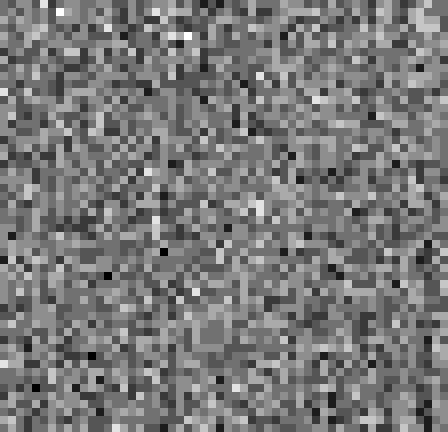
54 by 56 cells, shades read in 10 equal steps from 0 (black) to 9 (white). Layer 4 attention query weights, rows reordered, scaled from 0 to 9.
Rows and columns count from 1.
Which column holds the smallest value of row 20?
37
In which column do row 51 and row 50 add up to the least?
42
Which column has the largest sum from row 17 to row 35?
33
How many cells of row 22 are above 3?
35
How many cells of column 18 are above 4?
19
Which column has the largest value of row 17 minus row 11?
31
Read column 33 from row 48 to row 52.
6 3 6 4 6
